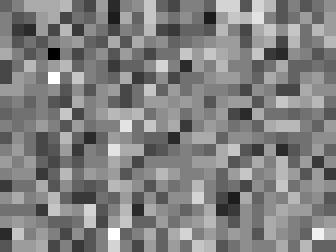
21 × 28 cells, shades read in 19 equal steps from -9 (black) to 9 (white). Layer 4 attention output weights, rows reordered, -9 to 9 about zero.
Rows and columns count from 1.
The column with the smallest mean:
7
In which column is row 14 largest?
24
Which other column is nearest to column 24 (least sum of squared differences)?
14
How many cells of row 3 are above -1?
14
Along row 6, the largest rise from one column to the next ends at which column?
17
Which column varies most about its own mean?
10
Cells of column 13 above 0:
12
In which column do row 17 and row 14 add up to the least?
20
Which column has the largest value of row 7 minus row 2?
18
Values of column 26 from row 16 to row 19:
1 0 2 -1
